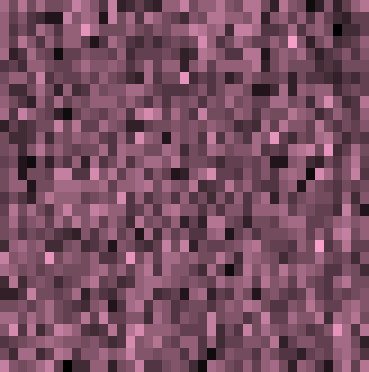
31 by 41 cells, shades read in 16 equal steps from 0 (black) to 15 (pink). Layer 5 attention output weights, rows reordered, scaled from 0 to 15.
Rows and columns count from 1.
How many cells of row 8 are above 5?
27
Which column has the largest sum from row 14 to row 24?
39
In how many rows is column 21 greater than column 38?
13
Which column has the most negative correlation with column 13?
35
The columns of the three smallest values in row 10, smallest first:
8, 7, 36
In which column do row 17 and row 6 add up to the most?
14
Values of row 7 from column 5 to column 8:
12 5 7 6
